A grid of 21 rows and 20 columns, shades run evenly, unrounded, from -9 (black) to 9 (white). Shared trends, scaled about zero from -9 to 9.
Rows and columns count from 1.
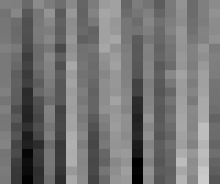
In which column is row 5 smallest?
3
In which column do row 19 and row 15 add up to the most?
19
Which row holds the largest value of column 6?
1
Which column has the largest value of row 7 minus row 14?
13
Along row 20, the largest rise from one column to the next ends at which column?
14
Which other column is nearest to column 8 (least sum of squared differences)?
18
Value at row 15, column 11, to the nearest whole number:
2
